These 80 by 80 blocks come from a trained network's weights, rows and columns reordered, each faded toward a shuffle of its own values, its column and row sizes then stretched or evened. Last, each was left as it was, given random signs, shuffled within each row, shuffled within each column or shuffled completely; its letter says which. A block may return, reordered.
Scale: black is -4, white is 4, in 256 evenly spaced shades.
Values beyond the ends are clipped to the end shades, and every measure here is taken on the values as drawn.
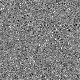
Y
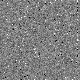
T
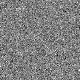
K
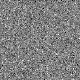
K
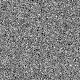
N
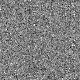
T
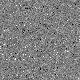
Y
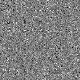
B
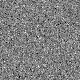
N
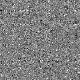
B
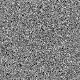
T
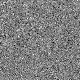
N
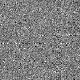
B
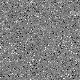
Y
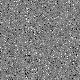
T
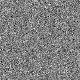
Y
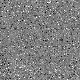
Y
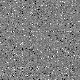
K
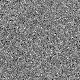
N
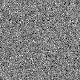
K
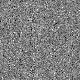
T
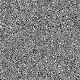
K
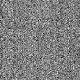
B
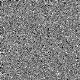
K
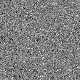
Y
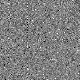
B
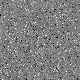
N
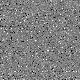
Y
